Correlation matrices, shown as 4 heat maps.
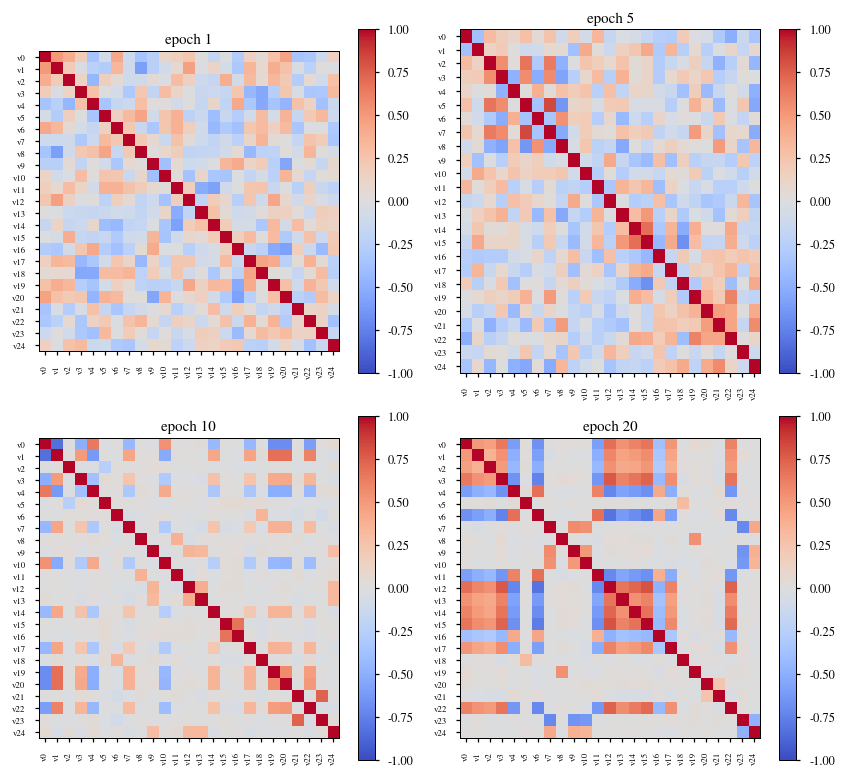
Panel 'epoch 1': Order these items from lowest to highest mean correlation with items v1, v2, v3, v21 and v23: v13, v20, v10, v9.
v9, v13, v10, v20
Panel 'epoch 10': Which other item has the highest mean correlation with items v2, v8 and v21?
v23
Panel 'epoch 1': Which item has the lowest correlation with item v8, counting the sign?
v1
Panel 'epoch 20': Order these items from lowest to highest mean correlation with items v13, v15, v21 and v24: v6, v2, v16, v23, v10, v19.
v6, v16, v23, v19, v10, v2
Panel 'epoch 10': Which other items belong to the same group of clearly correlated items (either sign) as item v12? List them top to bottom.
v9, v13, v24
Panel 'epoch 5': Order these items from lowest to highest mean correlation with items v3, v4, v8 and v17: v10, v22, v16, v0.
v16, v0, v22, v10
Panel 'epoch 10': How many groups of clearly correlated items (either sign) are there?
7
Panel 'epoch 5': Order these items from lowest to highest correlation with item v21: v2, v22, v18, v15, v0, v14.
v2, v0, v15, v14, v18, v22
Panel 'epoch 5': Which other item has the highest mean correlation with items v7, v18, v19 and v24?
v20
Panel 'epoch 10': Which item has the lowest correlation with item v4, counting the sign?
v1
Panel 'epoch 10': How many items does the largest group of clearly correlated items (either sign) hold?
11
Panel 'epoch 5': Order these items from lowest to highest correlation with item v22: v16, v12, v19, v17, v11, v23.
v11, v12, v23, v16, v17, v19
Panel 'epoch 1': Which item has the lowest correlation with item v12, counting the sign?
v10
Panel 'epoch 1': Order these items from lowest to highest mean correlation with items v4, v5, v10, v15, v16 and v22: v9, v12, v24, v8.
v12, v24, v9, v8
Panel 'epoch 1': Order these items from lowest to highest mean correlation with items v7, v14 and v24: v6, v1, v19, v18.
v6, v18, v1, v19
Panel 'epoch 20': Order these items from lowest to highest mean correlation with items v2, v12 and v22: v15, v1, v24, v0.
v24, v1, v0, v15
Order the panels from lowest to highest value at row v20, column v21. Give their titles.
epoch 1, epoch 10, epoch 20, epoch 5
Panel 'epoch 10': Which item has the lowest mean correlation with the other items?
v0
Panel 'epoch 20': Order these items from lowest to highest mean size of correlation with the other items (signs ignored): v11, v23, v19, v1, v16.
v19, v23, v16, v1, v11
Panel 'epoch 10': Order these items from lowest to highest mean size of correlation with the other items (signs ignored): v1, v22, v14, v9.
v9, v14, v22, v1
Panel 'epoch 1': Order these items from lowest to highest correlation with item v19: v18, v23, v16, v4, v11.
v16, v4, v11, v18, v23
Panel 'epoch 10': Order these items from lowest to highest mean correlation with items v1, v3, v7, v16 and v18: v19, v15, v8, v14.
v8, v15, v14, v19
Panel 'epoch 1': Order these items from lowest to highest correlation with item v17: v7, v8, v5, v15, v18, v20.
v8, v20, v5, v7, v15, v18
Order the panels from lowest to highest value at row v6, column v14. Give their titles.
epoch 20, epoch 1, epoch 5, epoch 10
